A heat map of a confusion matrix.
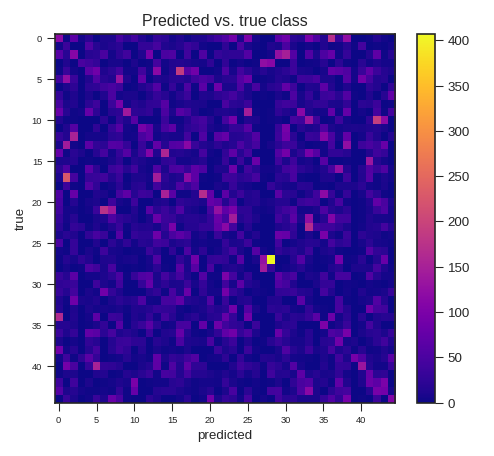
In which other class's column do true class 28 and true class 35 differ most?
27
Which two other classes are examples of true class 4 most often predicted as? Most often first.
16, 13
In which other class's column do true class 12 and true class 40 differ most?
5
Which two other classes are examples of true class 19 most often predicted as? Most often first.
14, 35
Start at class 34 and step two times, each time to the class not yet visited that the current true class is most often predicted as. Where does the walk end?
36
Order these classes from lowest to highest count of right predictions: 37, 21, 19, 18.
18, 37, 21, 19
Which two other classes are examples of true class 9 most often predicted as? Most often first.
25, 32
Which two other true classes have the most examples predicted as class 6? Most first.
21, 31
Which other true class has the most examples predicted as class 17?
13
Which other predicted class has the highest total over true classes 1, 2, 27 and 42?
28
